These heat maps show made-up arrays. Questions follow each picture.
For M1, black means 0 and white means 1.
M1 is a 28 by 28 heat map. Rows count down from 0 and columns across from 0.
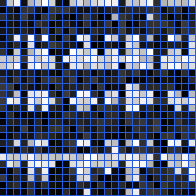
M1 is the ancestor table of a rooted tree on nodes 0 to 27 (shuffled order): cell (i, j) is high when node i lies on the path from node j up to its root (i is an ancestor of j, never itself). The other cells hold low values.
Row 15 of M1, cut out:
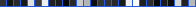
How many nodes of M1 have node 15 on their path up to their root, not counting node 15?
8
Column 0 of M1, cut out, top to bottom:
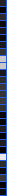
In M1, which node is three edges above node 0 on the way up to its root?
22
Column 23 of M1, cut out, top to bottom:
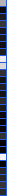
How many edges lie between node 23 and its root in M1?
4
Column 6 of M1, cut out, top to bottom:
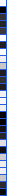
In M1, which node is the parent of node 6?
25
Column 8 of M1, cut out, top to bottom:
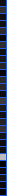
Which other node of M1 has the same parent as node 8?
3
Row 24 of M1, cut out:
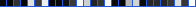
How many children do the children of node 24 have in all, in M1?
1
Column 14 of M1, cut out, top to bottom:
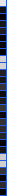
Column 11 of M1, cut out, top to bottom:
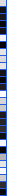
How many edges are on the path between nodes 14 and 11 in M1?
8
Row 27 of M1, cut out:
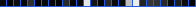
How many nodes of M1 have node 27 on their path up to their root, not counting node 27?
3
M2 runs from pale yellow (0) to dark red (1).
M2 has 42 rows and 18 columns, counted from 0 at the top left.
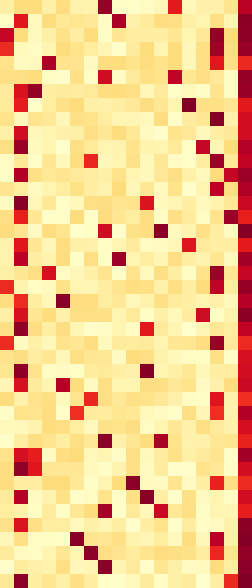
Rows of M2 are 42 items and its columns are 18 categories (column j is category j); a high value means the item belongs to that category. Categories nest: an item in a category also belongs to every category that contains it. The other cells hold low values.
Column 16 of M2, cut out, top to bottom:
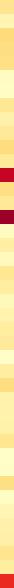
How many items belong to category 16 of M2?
3
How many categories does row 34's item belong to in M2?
3
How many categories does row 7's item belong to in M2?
3
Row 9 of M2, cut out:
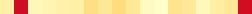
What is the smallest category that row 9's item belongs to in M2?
1
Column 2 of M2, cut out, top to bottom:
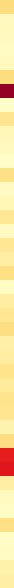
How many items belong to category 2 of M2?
3
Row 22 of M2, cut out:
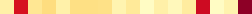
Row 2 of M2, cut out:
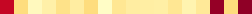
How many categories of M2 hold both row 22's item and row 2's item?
1
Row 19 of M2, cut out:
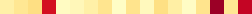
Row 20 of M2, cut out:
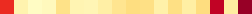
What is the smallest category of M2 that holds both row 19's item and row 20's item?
15
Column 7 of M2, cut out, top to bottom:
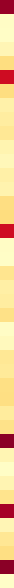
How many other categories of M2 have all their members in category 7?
2
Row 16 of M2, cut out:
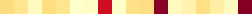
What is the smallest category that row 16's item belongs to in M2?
11
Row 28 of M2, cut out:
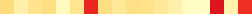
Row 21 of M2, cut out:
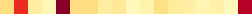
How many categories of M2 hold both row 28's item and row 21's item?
1
